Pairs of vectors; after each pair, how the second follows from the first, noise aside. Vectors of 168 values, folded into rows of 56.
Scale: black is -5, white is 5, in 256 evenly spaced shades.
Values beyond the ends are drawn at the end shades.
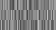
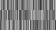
shuffled.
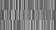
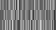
copied.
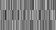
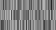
shuffled.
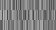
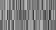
copied.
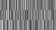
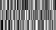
negated, scaled up.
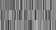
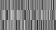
shuffled.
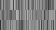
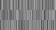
shrunk.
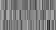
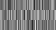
shuffled.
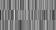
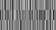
sign-scrambled.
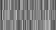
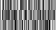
negated, scaled up.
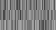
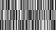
negated, scaled up.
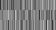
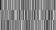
sign-scrambled.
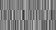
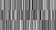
shuffled.
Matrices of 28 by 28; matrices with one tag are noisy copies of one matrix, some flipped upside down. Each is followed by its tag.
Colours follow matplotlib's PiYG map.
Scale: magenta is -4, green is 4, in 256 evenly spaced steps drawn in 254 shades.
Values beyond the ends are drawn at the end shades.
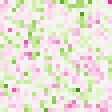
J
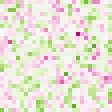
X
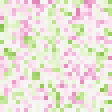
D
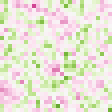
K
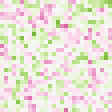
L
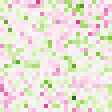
K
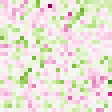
L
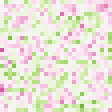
J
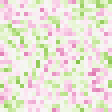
L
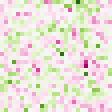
J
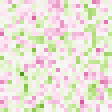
X
